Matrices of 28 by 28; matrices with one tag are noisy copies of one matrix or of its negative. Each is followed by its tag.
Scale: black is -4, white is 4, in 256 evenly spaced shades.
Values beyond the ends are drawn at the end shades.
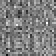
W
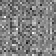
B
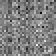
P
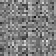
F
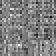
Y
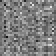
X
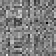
W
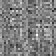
Y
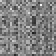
B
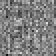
W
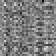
X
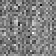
B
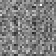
B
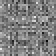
F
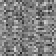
X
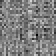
Y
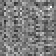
X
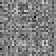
F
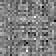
F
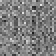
B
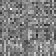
Y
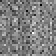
B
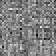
Y
